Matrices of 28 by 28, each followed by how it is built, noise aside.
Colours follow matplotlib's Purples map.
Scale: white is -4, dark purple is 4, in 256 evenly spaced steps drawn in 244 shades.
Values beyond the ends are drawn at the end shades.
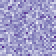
noise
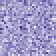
repeating columns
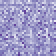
repeating columns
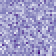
noise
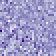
lower triangular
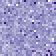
sparse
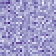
low rank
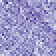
Toeplitz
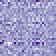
low rank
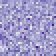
repeating columns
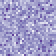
noise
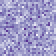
noise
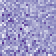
lower triangular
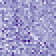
lower triangular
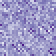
Toeplitz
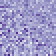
lower triangular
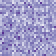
blocks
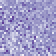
lower triangular
